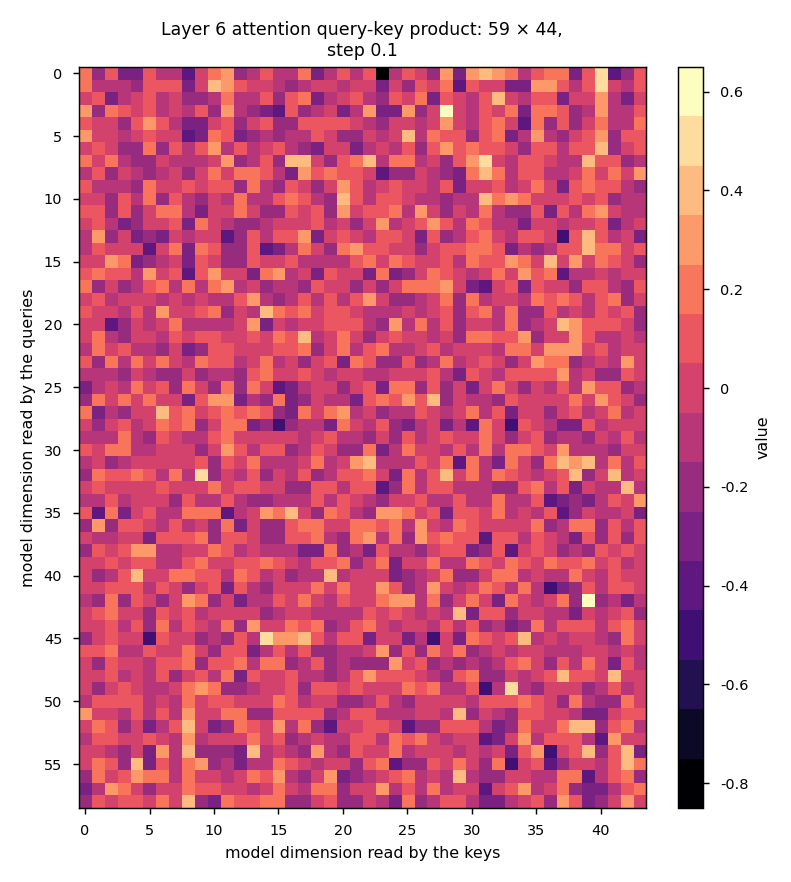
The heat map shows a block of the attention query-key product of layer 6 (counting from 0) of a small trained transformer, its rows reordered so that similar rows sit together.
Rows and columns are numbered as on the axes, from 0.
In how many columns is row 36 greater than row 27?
17
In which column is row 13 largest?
39
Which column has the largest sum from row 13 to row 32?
38
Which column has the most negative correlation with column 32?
37
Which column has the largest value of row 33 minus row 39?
42
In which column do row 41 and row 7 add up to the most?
31
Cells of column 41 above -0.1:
34
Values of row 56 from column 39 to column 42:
-0.4 -0.1 0.1 0.2
